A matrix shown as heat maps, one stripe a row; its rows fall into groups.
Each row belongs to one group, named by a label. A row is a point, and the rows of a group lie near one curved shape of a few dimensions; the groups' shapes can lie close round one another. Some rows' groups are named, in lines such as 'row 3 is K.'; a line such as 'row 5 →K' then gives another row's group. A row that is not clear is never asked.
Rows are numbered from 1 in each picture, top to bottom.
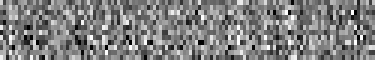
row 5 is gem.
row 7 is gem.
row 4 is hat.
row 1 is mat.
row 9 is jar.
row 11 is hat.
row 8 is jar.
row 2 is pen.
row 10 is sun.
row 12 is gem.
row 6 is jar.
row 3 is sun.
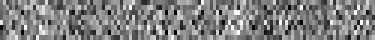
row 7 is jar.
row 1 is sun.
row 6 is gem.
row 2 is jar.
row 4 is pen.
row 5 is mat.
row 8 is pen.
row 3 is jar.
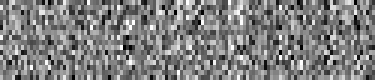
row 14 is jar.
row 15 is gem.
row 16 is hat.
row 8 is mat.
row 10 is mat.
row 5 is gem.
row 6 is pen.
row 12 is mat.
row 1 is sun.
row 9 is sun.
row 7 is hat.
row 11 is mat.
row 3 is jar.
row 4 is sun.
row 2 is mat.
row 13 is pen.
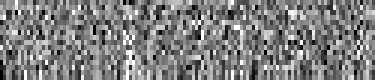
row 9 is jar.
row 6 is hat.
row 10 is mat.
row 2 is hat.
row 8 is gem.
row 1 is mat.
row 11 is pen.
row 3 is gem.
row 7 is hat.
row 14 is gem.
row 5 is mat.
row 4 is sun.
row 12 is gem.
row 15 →gem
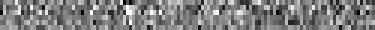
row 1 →mat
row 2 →gem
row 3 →pen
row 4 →jar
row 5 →jar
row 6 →pen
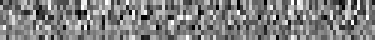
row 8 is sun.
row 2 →pen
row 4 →sun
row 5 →sun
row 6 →sun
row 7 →jar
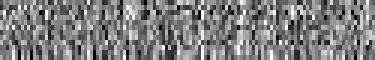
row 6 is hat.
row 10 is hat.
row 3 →sun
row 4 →gem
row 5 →mat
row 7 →sun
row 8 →sun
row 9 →mat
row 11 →hat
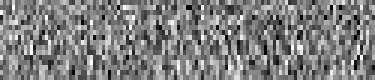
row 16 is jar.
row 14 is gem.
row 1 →hat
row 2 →hat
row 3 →gem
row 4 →gem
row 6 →jar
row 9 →pen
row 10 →jar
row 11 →jar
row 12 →jar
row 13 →sun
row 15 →hat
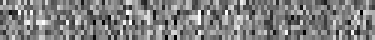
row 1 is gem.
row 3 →gem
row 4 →mat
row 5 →jar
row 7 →sun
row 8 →jar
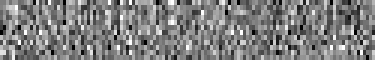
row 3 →hat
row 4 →sun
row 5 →pen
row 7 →gem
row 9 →gem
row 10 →hat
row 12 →hat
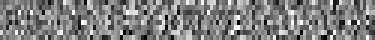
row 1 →sun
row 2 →jar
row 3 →gem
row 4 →hat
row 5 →pen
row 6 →hat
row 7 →mat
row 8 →sun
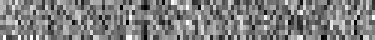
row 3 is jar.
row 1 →mat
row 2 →sun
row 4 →mat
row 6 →sun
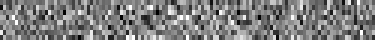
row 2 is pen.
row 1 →pen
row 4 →sun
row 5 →mat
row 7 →jar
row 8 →pen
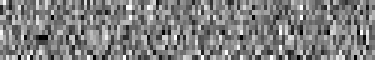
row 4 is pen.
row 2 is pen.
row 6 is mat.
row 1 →sun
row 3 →mat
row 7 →mat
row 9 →jar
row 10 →hat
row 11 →gem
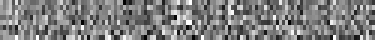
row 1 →mat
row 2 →mat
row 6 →gem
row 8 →hat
